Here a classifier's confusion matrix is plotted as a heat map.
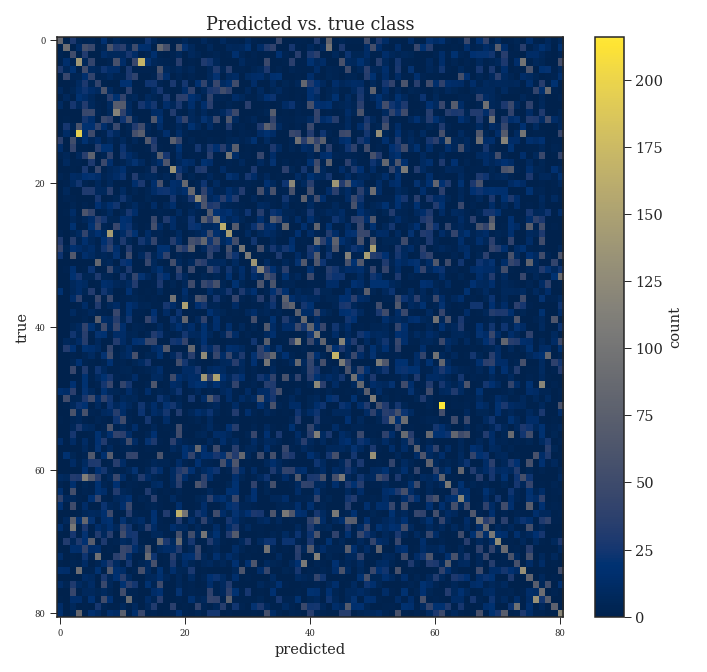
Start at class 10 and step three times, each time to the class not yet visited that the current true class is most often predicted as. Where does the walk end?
2
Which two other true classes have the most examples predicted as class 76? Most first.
78, 58
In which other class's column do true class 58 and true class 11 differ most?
50
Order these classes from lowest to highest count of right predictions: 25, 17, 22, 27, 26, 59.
17, 59, 25, 22, 27, 26
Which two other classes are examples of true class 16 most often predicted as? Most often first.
27, 5
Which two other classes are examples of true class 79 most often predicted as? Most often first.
73, 46
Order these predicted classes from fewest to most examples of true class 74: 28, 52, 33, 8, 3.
28, 52, 33, 8, 3
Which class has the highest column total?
41
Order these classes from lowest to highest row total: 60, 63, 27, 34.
63, 34, 60, 27
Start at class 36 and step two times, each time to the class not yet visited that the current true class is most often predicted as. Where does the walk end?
55
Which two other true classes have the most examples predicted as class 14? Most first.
72, 71
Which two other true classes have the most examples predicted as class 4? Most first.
61, 67
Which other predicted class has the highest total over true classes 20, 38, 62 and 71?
46
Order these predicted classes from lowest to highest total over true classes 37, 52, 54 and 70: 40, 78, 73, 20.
78, 73, 40, 20
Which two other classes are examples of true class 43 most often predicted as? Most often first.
21, 17
